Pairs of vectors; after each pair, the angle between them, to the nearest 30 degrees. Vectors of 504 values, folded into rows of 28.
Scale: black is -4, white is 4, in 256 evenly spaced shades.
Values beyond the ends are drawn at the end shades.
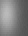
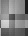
60 degrees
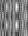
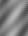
90 degrees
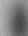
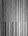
150 degrees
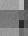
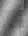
90 degrees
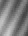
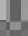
90 degrees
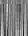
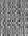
60 degrees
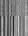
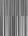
90 degrees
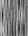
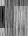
60 degrees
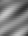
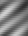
30 degrees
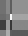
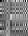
60 degrees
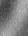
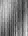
150 degrees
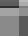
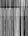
60 degrees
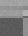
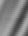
90 degrees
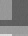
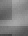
150 degrees
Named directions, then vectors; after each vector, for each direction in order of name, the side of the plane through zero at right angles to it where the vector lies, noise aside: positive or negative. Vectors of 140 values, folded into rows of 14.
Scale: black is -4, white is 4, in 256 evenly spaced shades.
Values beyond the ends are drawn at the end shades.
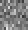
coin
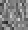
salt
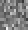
positive, positive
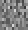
positive, positive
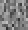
negative, negative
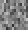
negative, negative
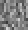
positive, positive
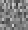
positive, positive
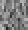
negative, negative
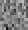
negative, negative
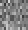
positive, negative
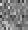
positive, negative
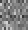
positive, negative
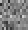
negative, positive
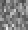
positive, positive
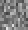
positive, positive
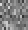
positive, negative
